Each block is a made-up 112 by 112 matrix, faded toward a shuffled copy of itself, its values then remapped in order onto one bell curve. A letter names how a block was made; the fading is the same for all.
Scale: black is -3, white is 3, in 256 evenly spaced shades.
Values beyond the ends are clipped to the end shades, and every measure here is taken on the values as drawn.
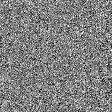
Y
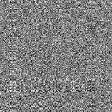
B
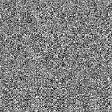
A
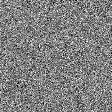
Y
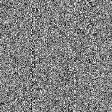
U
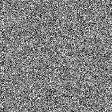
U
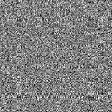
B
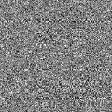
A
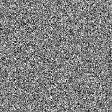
U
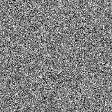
Y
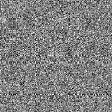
A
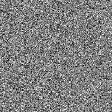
U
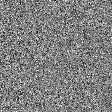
Y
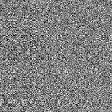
B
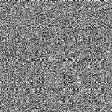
A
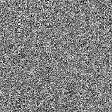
U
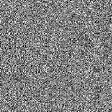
A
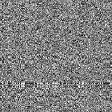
B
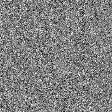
Y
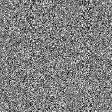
U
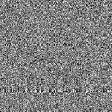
A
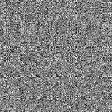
B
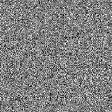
A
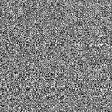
B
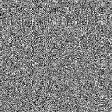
A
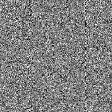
U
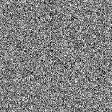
U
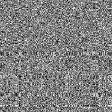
B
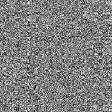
A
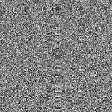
B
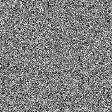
U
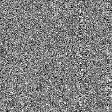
U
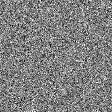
Y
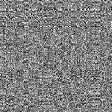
B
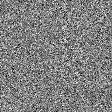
Y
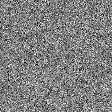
Y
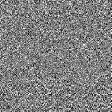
A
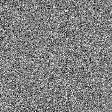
Y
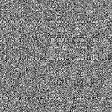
B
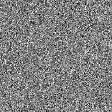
U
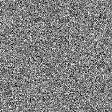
U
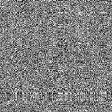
B
